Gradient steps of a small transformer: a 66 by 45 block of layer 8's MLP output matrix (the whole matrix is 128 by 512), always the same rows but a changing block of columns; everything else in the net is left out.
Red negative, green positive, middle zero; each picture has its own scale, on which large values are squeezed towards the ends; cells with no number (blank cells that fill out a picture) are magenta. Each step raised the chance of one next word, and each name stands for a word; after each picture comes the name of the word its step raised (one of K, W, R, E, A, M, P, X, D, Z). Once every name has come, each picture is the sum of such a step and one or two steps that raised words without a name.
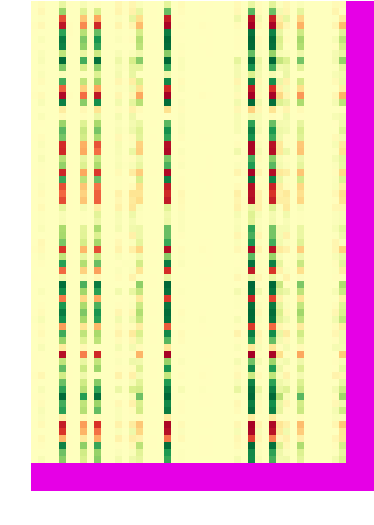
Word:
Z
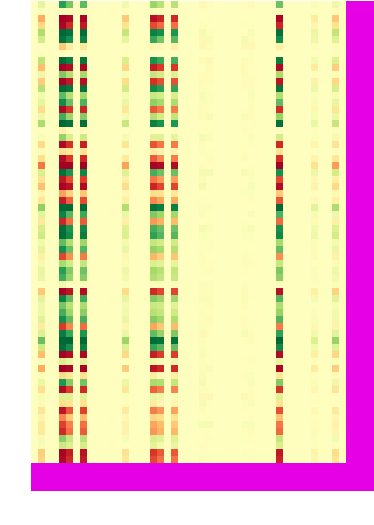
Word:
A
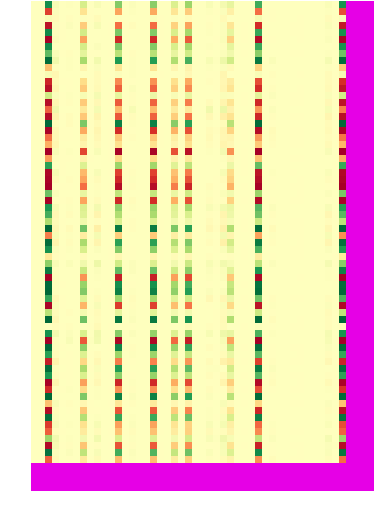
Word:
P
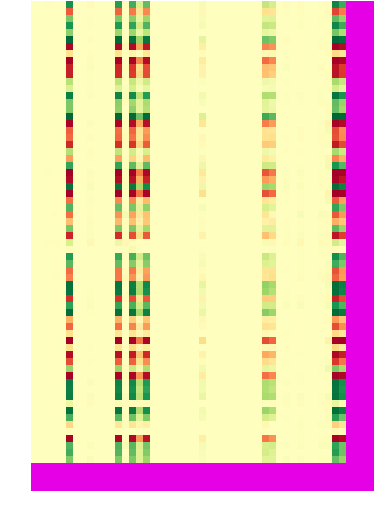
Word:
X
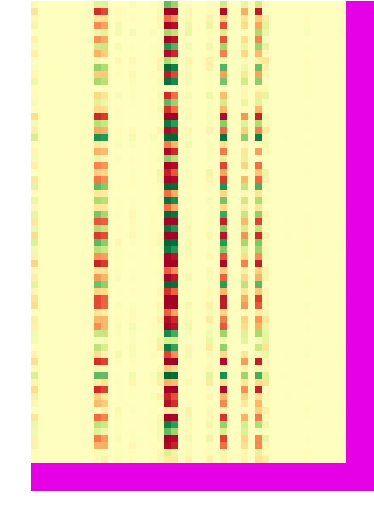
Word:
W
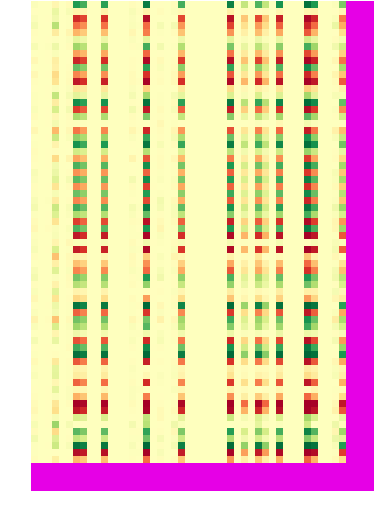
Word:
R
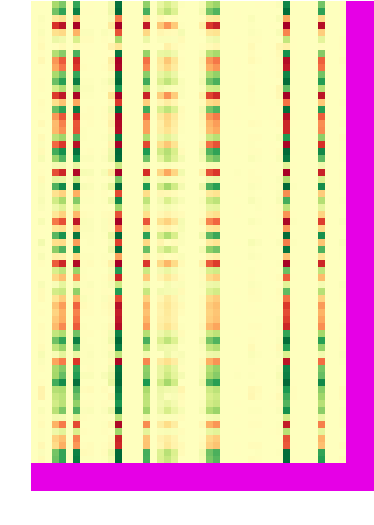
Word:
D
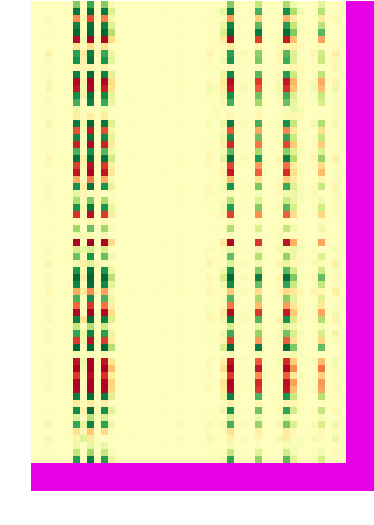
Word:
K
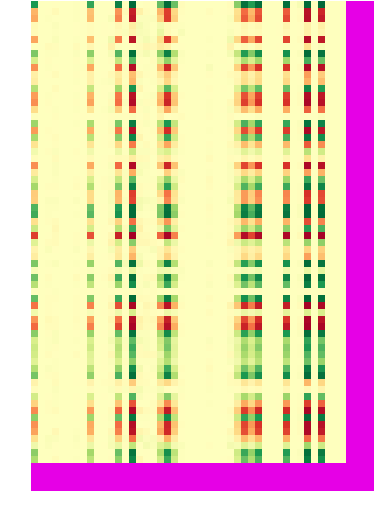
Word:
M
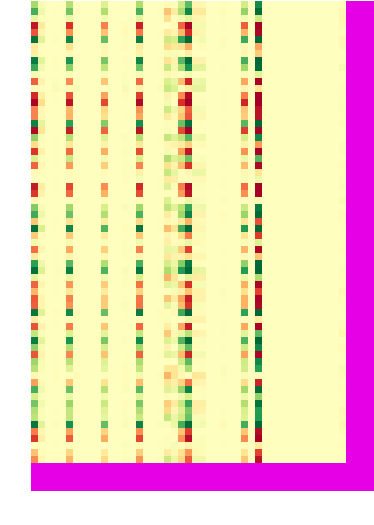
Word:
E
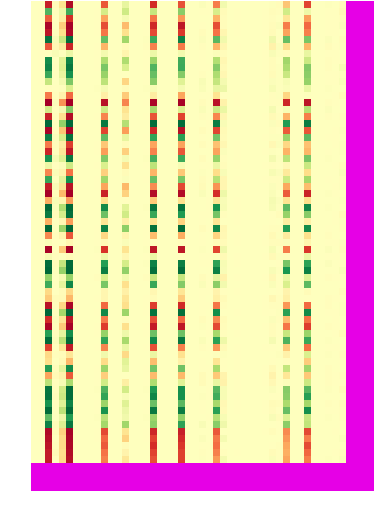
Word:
E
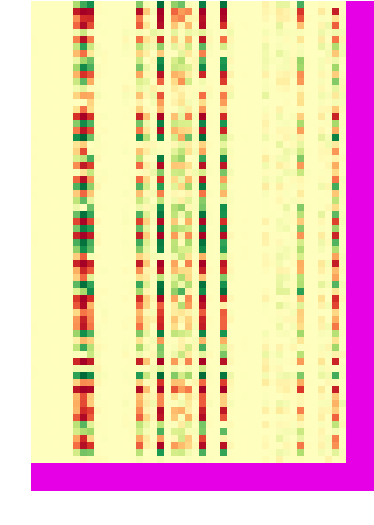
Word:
W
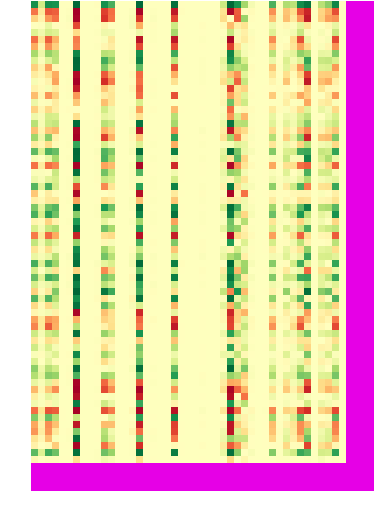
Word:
M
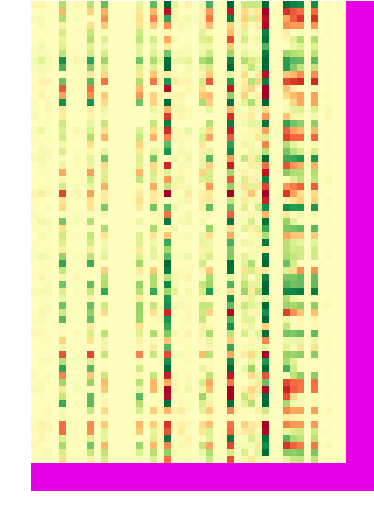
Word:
Z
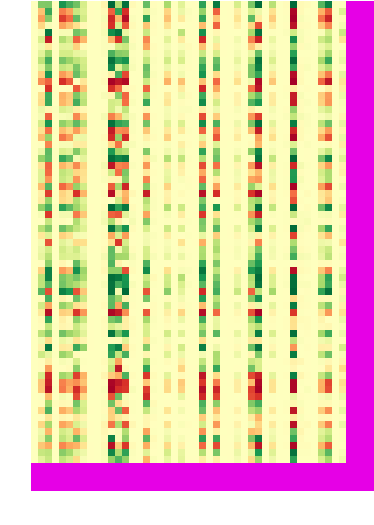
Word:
K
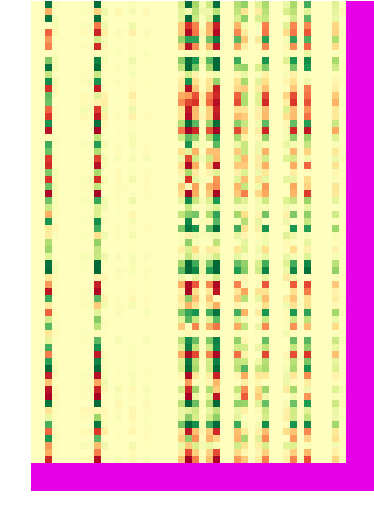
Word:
E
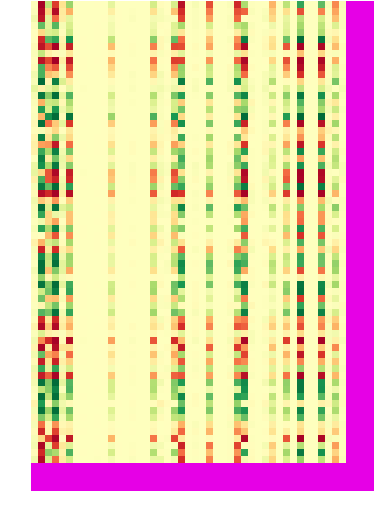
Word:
X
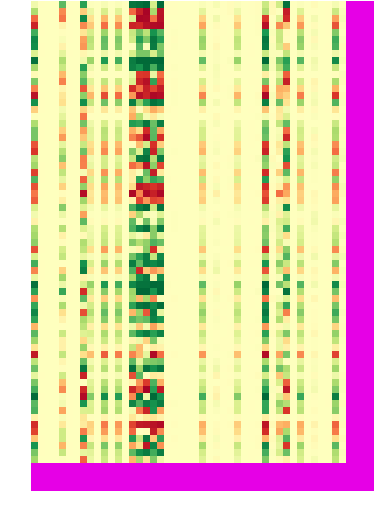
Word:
Z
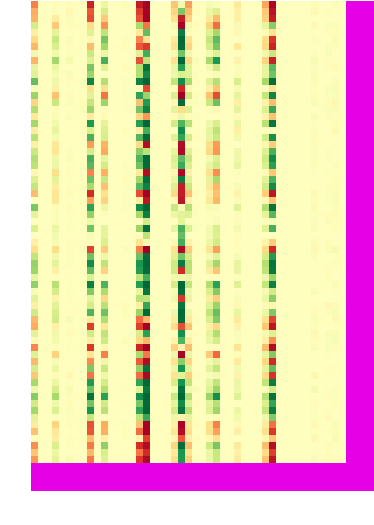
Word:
Z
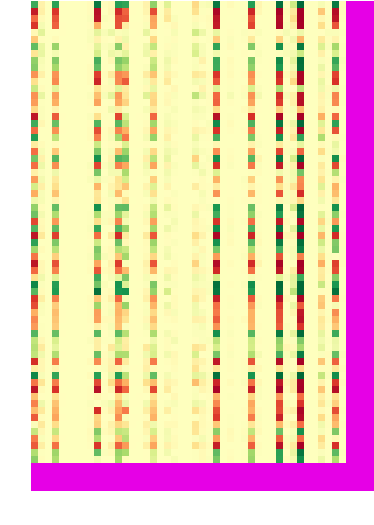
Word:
W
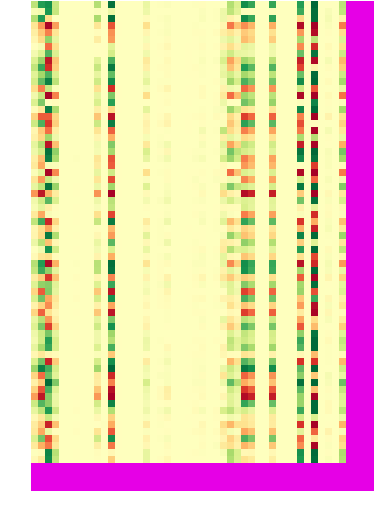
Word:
D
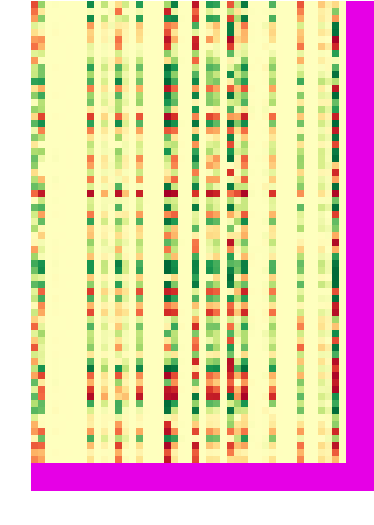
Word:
K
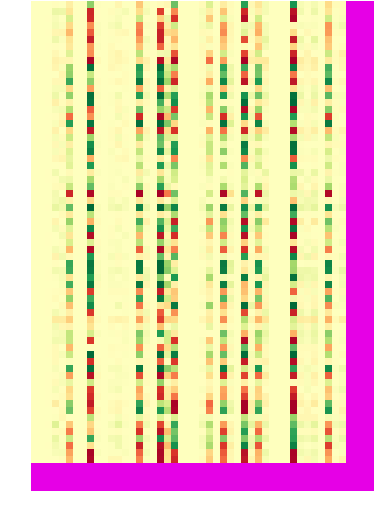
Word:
R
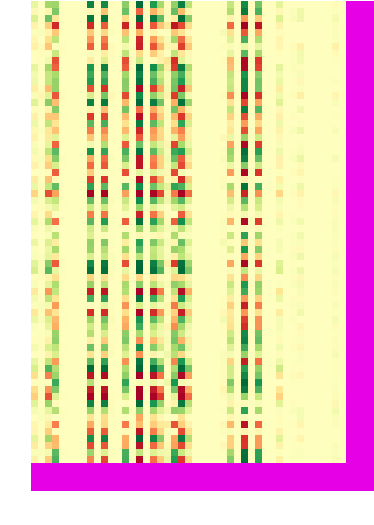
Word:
D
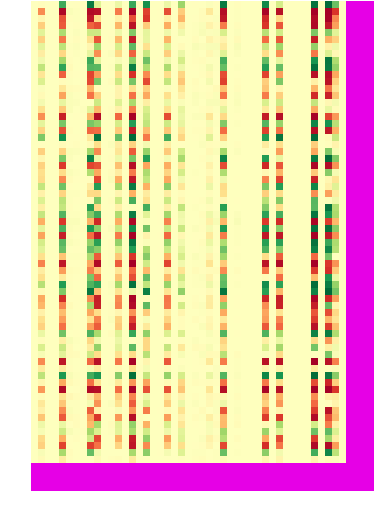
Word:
W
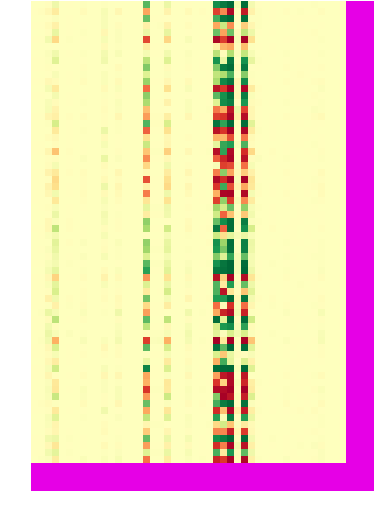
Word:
P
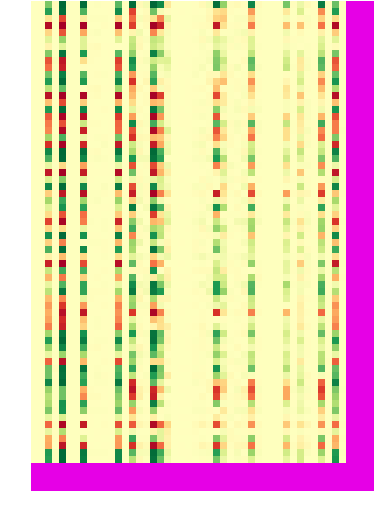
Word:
D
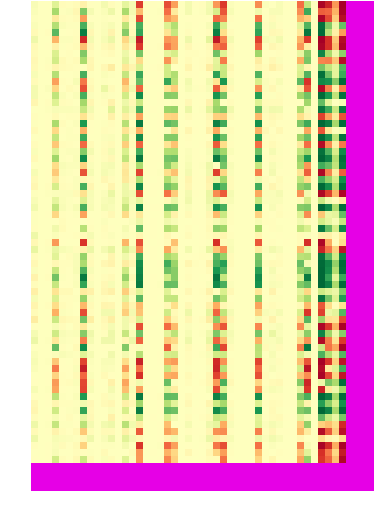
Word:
K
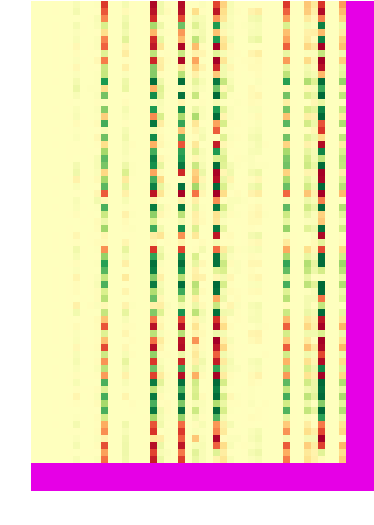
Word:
X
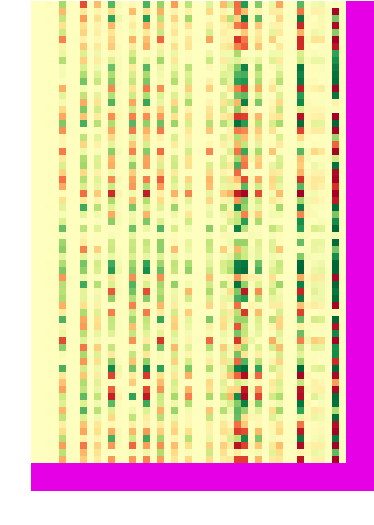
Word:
P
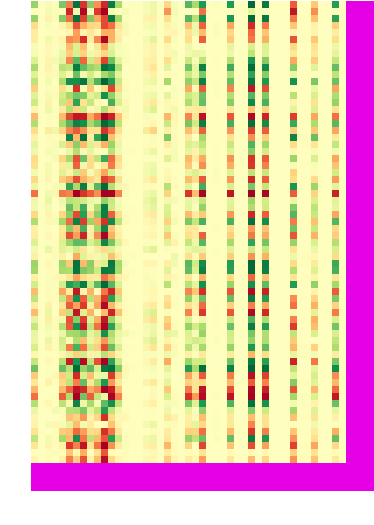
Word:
W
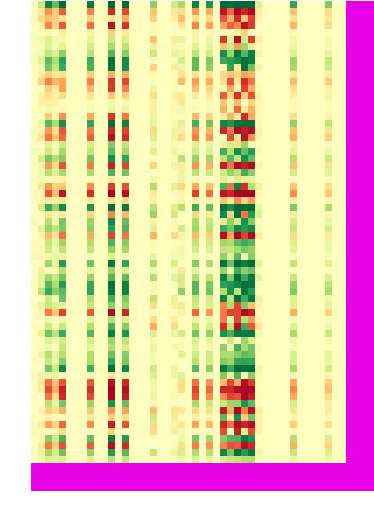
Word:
M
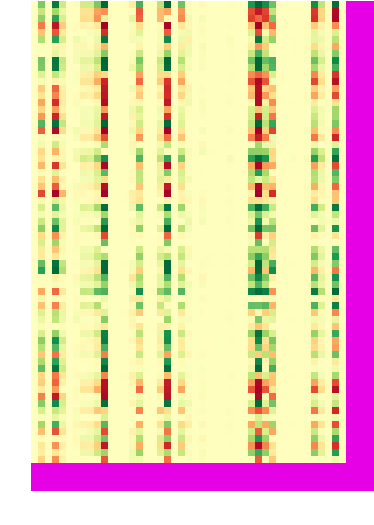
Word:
E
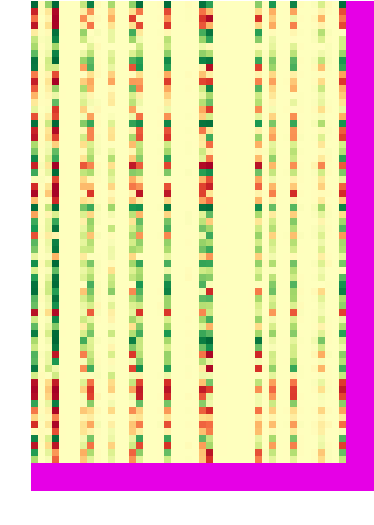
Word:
A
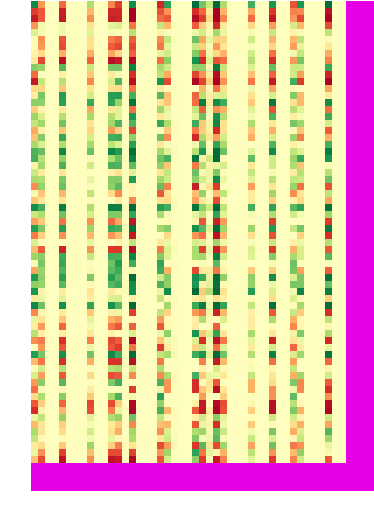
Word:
R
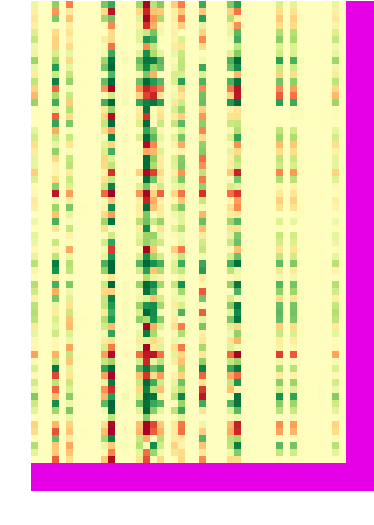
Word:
Z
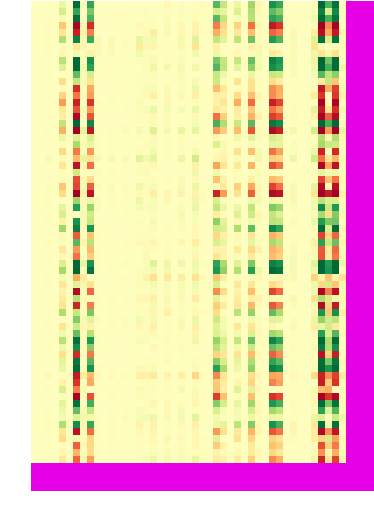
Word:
E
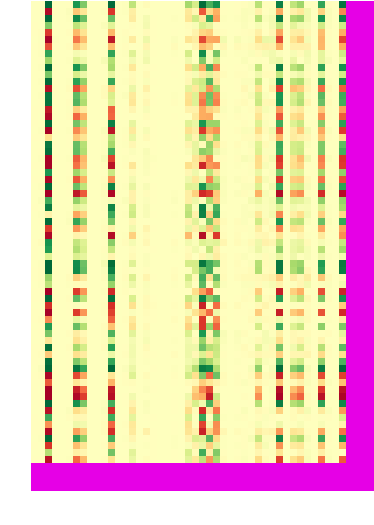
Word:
M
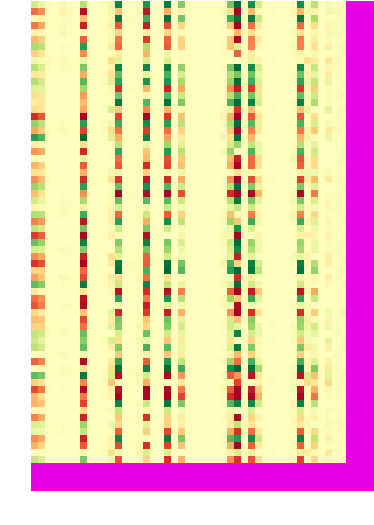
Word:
W
